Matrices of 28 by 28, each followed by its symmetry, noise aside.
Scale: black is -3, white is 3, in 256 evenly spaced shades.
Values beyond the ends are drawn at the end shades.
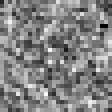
symmetric across the other diagonal.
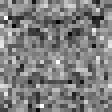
mirrored left to right.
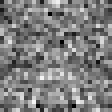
mirrored left to right.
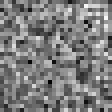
symmetric across the other diagonal.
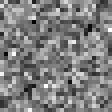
symmetric.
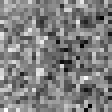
mirrored top to bottom.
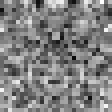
mirrored left to right.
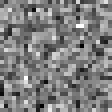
symmetric.
